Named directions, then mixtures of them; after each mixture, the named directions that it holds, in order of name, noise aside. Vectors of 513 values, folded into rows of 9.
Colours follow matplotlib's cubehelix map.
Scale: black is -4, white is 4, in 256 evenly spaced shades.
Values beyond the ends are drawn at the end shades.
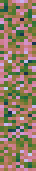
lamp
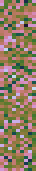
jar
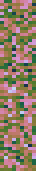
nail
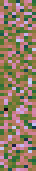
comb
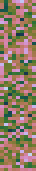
lamp.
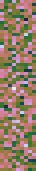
comb, jar, nail.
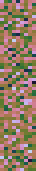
comb, jar, nail.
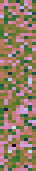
comb.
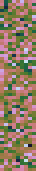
jar, lamp, nail.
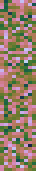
jar, lamp, nail.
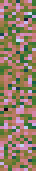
comb.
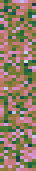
lamp, nail.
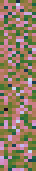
comb, jar.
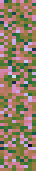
comb, jar, nail.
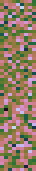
comb.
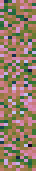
jar, lamp, nail.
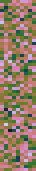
comb, lamp.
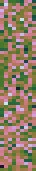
comb, jar, lamp.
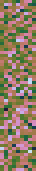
comb.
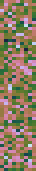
jar, lamp.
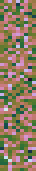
comb, jar.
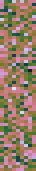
jar, lamp, nail.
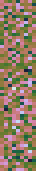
comb, jar, nail.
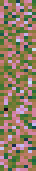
comb.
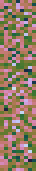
comb, jar, nail.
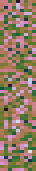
comb, jar.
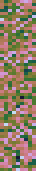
comb, lamp, nail.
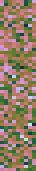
comb, jar.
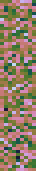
comb, lamp, nail.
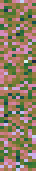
lamp, nail.
